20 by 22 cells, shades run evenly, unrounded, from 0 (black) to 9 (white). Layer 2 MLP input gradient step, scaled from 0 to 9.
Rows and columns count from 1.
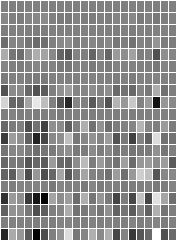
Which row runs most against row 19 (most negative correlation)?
6
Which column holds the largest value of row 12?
20
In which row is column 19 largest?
15
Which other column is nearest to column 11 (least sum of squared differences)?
13
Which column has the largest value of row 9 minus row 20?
5
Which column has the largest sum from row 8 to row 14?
11
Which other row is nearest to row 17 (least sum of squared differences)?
12
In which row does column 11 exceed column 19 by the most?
17
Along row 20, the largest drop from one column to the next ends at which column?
21
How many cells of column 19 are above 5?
3
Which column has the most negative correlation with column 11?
4
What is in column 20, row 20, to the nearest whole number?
9
